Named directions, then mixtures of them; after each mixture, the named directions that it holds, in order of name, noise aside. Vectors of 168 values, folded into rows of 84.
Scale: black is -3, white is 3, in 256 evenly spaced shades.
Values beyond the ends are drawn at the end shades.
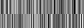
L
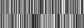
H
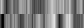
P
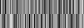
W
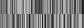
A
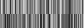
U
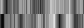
P.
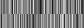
A, H.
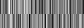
A, W.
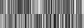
A, P.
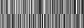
A, H, L.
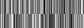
H, W.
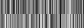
U.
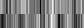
L, P, U.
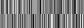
H, L.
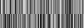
U.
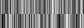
L, P, W.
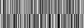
H, U, W.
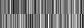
L, U.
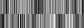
A, H, P.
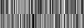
A, H.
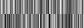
U.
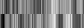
P.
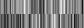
A, P, U.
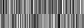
H, W.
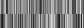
H, L, P.
